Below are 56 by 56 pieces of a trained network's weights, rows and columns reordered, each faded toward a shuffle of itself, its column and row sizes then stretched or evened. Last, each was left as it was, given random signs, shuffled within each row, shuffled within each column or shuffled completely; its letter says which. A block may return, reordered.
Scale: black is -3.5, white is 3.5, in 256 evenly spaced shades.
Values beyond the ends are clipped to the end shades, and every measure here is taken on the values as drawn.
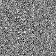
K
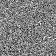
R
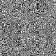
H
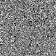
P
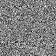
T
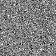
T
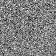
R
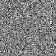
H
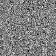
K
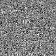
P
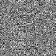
H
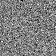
R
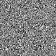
P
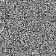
K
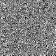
P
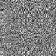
H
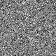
R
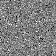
R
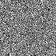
R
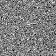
T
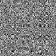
H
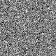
K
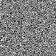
T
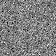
R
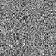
H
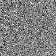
P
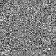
H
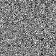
P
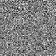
H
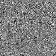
T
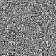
H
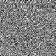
H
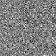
H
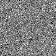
K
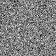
R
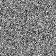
R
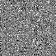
K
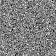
R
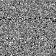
T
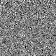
T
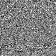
T
